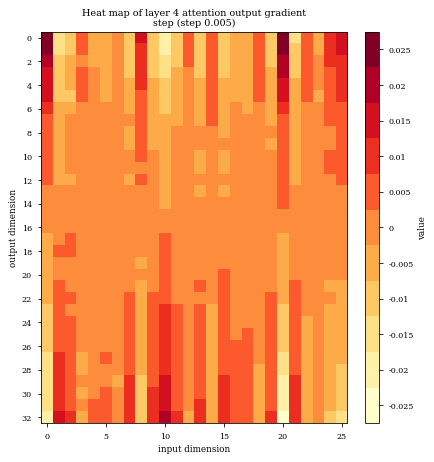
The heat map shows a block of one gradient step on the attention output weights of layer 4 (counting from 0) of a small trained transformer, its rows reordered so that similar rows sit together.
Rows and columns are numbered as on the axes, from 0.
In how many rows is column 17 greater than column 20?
16
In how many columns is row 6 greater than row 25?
7
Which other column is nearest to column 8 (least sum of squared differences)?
25
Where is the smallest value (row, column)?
32, 20
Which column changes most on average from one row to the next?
2
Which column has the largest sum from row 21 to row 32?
10
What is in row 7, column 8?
0.005
